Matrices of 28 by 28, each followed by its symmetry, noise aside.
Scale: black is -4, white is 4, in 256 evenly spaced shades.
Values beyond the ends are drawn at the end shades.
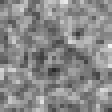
symmetric across the other diagonal.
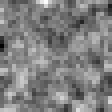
antisymmetric.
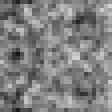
mirrored top to bottom.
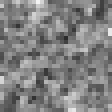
same after a half turn.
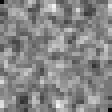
same after a half turn.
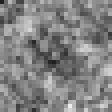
symmetric.
